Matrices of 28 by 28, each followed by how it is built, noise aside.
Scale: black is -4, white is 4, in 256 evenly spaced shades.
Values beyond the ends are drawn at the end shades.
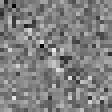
banded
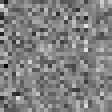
uneven columns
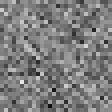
Toeplitz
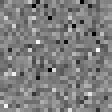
sparse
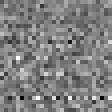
uneven rows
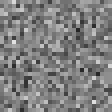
noise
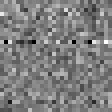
uneven rows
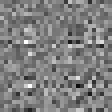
low rank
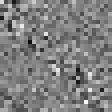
banded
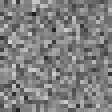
noise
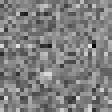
low rank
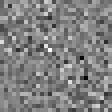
block diagonal
